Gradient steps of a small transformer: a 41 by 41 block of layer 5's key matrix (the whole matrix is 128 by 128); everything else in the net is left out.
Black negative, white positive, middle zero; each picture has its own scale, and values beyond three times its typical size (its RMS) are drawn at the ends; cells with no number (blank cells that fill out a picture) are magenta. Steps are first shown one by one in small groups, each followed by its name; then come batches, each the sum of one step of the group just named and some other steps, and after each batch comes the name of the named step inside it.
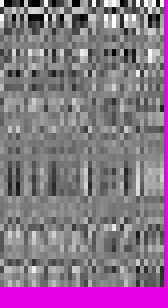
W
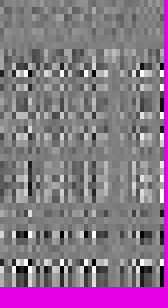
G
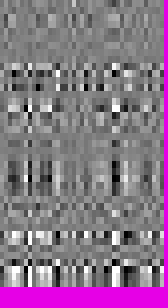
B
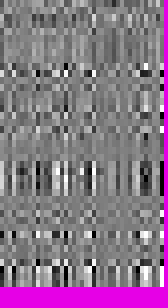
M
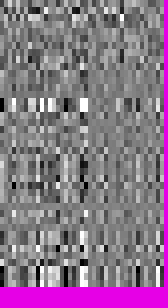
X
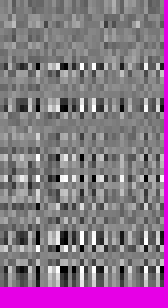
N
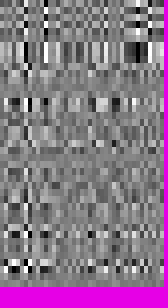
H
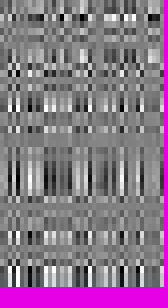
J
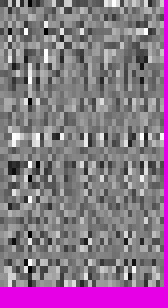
H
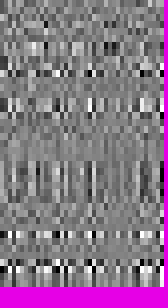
M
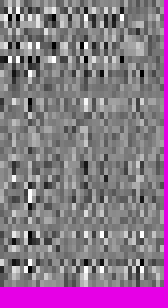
X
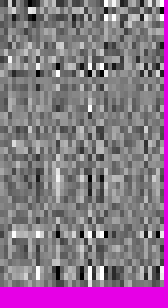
M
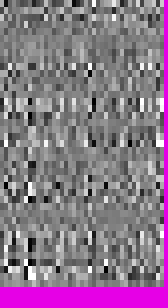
W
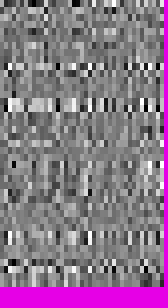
W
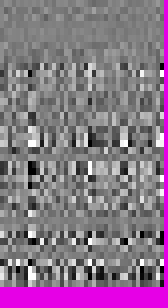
G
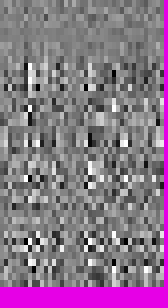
B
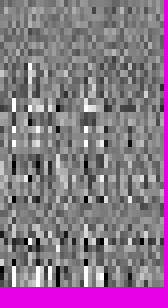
M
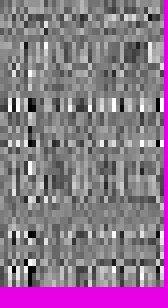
J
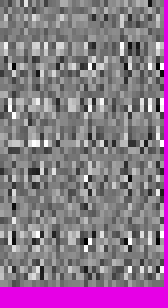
H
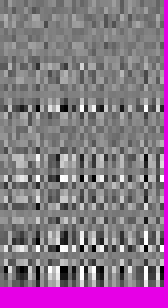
N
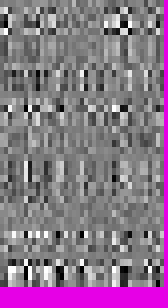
B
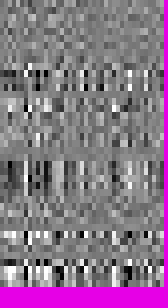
B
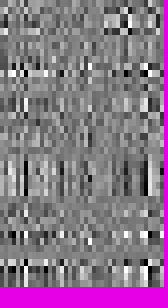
M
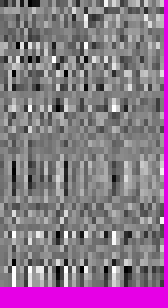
B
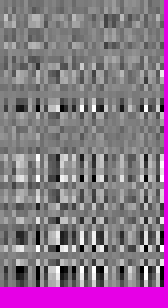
N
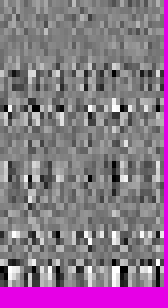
B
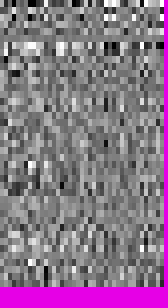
W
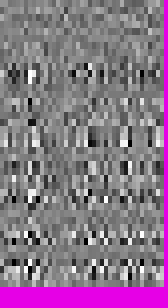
J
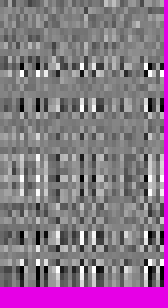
N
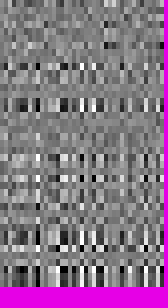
N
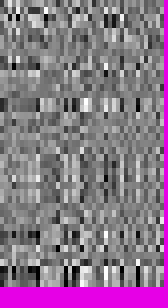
X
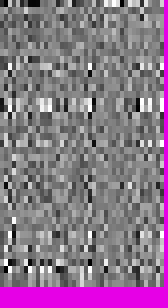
X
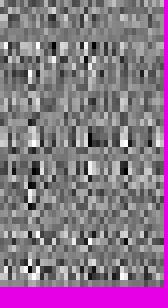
W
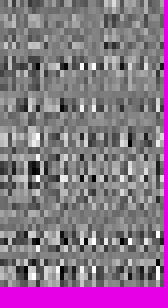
N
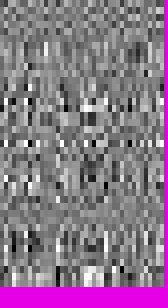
H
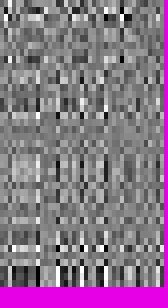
X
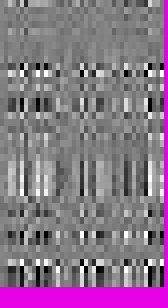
G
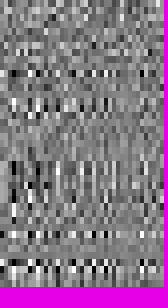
M
